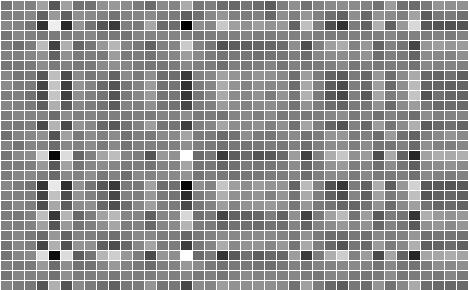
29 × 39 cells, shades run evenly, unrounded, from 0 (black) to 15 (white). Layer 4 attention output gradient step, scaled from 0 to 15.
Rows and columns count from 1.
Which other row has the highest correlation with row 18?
15
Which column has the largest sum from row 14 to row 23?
16
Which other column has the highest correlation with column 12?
8
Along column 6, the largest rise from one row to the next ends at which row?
26
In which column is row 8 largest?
5
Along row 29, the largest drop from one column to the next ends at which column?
6
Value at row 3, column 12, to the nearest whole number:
7
